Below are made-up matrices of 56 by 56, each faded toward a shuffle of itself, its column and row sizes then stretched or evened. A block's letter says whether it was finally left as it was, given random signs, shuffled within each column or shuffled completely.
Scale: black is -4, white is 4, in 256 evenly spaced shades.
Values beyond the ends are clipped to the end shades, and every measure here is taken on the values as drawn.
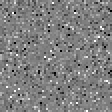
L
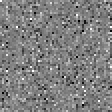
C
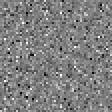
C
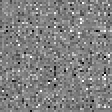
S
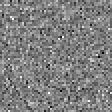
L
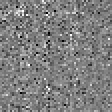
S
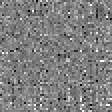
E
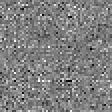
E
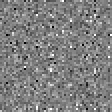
E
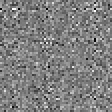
E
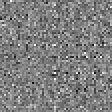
S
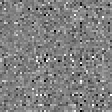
S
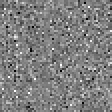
C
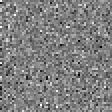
C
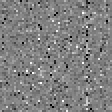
C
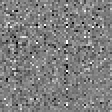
S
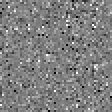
C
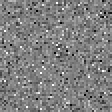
L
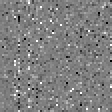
C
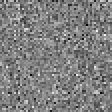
E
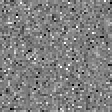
L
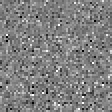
S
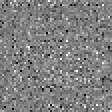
E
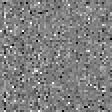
C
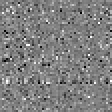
E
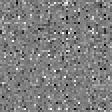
S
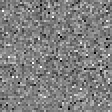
L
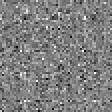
E
